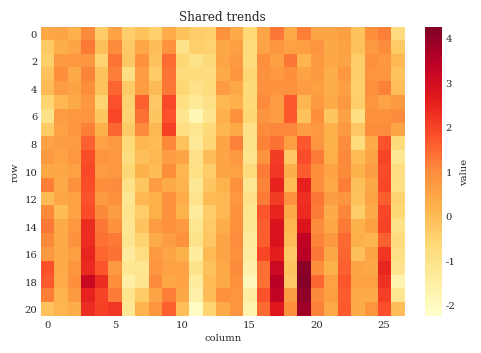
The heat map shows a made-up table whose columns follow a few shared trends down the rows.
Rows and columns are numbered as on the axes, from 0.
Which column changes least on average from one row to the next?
22
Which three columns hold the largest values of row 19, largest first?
19, 17, 3
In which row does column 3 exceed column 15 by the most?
18
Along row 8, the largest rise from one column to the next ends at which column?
16
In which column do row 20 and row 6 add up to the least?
11
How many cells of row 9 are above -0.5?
23
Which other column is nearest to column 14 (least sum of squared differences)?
2
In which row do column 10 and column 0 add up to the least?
6
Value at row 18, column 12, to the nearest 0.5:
0
